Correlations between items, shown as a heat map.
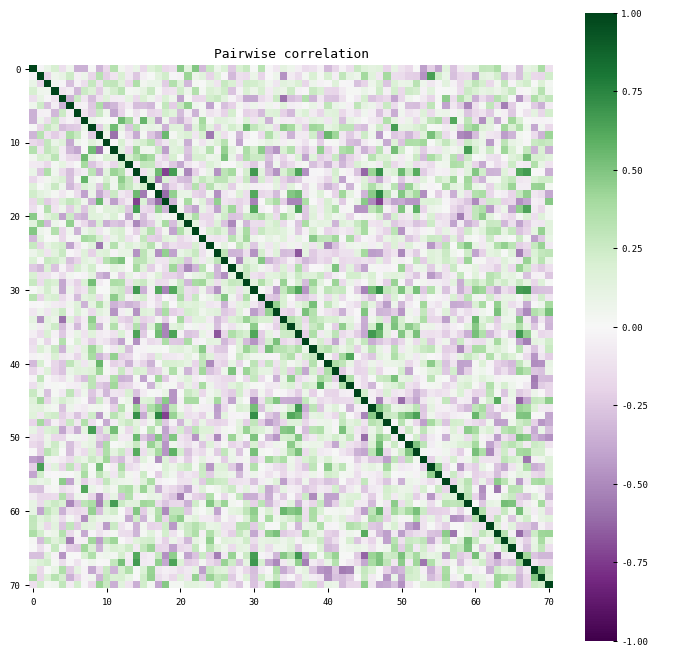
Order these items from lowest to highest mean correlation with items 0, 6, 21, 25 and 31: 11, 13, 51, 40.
51, 40, 13, 11
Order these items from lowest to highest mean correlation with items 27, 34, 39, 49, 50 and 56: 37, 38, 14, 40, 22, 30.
37, 22, 40, 38, 30, 14
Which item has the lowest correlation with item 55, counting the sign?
0
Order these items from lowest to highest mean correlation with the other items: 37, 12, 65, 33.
37, 33, 65, 12
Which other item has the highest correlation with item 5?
21
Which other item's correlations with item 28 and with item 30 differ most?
67
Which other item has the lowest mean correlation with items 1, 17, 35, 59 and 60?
18
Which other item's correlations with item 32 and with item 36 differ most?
14
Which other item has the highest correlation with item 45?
63
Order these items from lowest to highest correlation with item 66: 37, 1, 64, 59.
37, 1, 59, 64
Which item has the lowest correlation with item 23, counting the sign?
68
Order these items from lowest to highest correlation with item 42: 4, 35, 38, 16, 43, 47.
4, 16, 38, 47, 43, 35
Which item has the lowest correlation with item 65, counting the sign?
19
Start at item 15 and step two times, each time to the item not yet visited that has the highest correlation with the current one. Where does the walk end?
57
